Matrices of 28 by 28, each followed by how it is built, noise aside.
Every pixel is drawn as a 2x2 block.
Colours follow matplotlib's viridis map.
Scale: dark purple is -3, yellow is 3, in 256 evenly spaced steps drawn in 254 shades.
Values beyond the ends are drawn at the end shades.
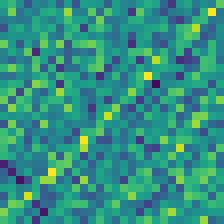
Hankel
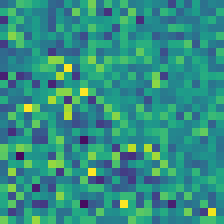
lower triangular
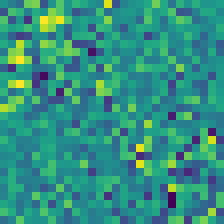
block diagonal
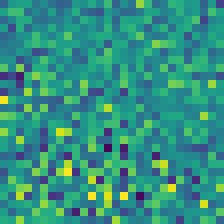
lower triangular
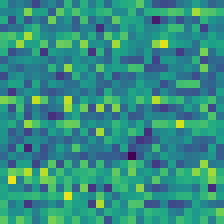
blocks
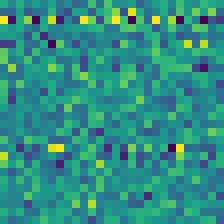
uneven rows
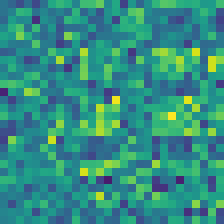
blocks
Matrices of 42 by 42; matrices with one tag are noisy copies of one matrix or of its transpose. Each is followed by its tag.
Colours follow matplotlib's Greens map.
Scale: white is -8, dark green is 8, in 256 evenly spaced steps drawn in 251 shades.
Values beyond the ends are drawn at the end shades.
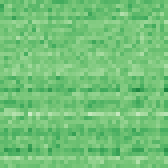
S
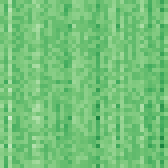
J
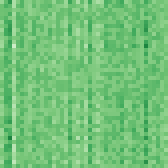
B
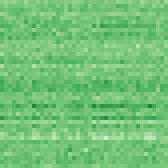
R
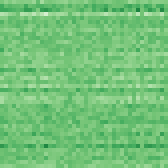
B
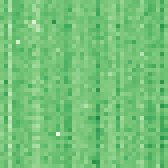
J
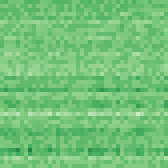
S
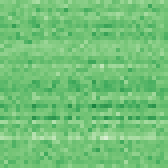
R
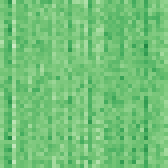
B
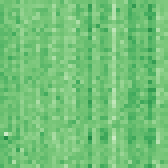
S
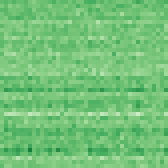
S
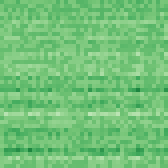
S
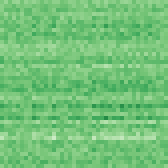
R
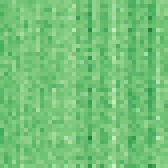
S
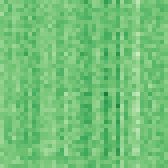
R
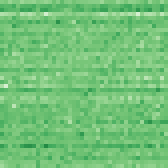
B
